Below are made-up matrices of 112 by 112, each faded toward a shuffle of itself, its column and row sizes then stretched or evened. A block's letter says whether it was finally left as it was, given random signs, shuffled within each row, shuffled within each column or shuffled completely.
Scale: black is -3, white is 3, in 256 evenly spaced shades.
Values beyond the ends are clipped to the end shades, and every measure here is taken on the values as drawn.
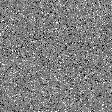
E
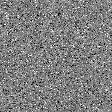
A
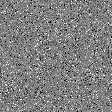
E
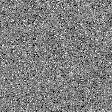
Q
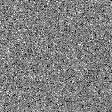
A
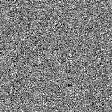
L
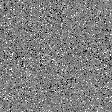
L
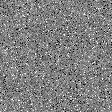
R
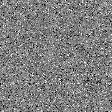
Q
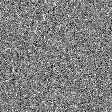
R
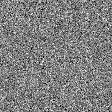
A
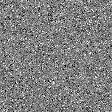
E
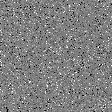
E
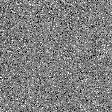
Q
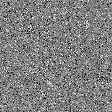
E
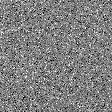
R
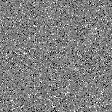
L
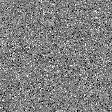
Q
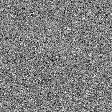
R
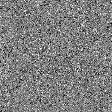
Q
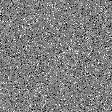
A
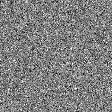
A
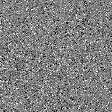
L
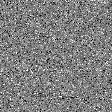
A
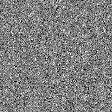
L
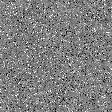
R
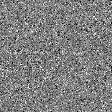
Q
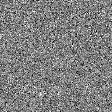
Q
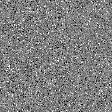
Q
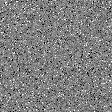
R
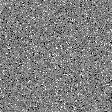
E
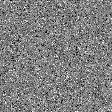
E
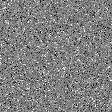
R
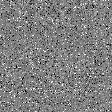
L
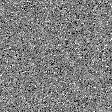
A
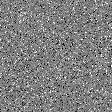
R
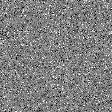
Q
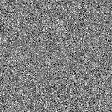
L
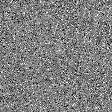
E
